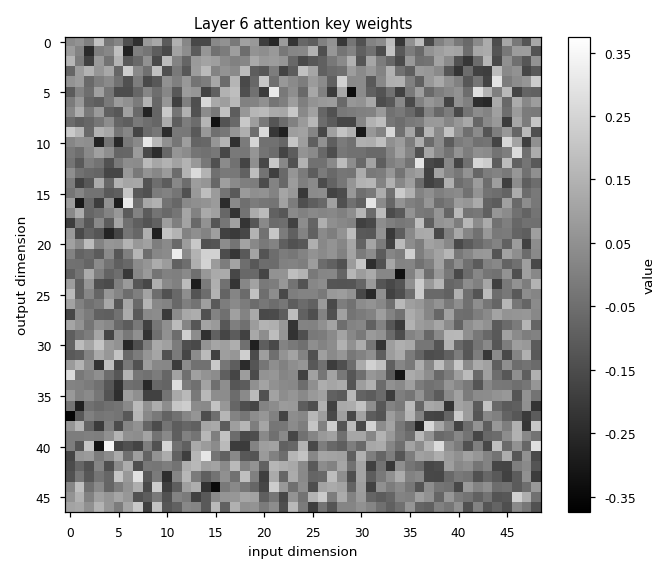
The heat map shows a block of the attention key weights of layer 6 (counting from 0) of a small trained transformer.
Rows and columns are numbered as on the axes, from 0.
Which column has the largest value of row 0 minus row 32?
3
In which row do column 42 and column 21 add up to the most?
5
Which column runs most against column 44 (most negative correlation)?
43
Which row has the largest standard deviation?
40
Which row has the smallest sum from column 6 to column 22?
11
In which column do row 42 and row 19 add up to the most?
21
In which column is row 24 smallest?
13
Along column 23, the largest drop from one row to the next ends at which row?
28
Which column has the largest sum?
14
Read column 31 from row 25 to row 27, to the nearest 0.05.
-0.25 0.05 0
